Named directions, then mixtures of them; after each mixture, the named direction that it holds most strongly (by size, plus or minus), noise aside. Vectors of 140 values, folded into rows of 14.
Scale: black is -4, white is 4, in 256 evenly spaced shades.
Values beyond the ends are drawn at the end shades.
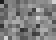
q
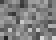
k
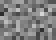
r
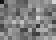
q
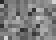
q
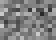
r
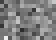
q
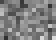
k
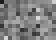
q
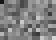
k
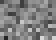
k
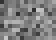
q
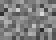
r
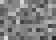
k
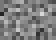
r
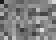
q
